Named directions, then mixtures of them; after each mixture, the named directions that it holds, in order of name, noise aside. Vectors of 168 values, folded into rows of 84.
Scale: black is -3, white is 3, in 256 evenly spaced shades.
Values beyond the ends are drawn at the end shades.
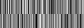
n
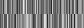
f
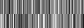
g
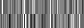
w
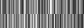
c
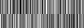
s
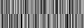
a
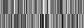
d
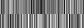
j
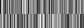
g, n, w.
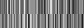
a, c.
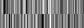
c, d, w.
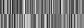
f, s, w.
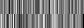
g.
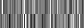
w.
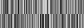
d.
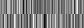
f, j.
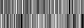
a, g.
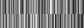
c.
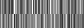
c, d, g.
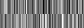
d, f.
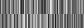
a, c.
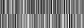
f, j.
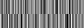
a.
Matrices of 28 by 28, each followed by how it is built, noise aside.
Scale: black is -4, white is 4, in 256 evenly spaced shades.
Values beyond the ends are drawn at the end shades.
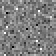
sparse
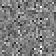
uneven columns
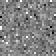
sparse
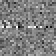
uneven rows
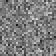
noise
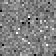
sparse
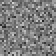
noise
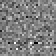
uneven rows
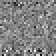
uneven rows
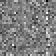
uneven columns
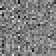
uneven columns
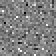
sparse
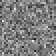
noise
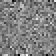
uneven rows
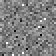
sparse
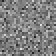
noise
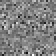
uneven rows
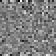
uneven rows
